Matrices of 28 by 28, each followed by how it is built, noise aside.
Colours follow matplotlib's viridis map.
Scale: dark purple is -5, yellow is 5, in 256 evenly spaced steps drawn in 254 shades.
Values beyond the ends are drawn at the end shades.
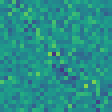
banded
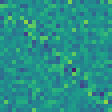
banded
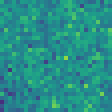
smooth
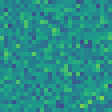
noise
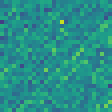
Hankel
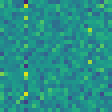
uneven columns
